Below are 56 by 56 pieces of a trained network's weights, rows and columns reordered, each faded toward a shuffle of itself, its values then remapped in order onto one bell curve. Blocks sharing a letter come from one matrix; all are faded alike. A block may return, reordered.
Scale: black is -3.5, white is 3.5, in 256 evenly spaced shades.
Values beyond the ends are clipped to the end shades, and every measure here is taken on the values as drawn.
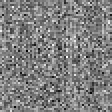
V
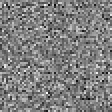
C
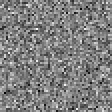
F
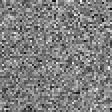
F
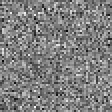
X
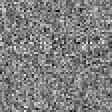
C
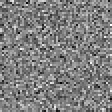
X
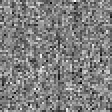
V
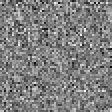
C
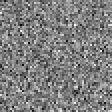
F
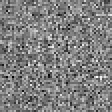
C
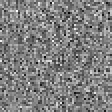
F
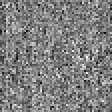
V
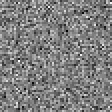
F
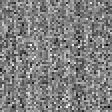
V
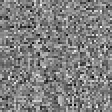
C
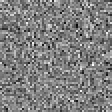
X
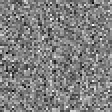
X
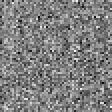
V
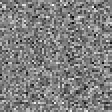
C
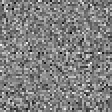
C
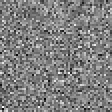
C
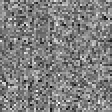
V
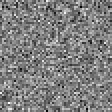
X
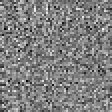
C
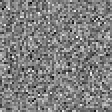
F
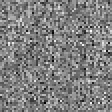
V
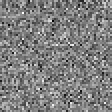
F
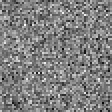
C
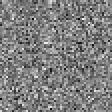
C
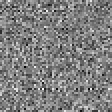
C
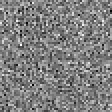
F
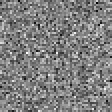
F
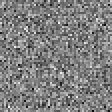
F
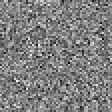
F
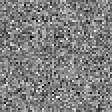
F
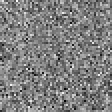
F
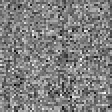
V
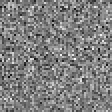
C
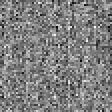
V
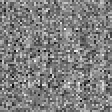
V
